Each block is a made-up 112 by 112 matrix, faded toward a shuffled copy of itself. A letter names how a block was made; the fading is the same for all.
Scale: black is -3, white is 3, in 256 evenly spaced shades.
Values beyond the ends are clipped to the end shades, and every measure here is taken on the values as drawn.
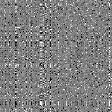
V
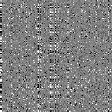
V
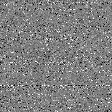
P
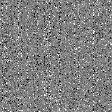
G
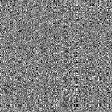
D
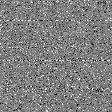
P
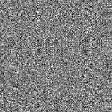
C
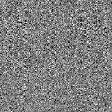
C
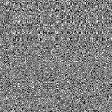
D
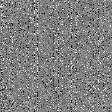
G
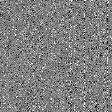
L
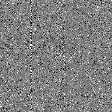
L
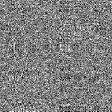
C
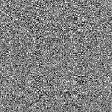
C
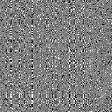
V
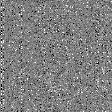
L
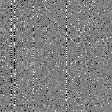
V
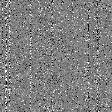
G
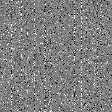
G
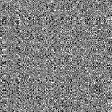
D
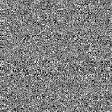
C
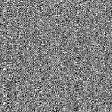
C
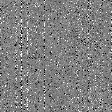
G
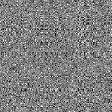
D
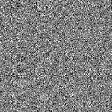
C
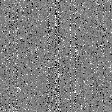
G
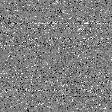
P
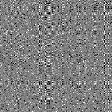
V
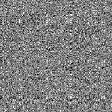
C
